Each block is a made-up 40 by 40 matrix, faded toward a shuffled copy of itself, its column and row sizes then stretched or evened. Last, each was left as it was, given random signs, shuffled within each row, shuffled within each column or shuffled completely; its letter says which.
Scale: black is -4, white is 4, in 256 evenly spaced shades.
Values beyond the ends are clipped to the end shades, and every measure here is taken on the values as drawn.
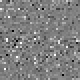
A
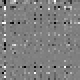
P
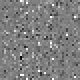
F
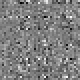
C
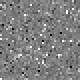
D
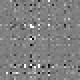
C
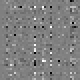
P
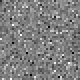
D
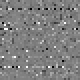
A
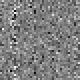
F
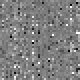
F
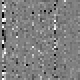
F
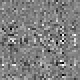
C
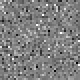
D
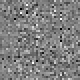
F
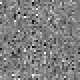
F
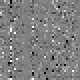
F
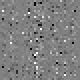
F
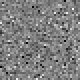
D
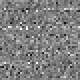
A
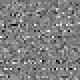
A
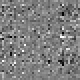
C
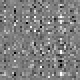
P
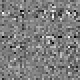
C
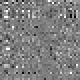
P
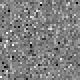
D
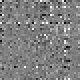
P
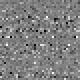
A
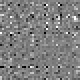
P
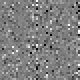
F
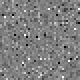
D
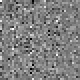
F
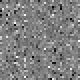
F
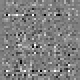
C
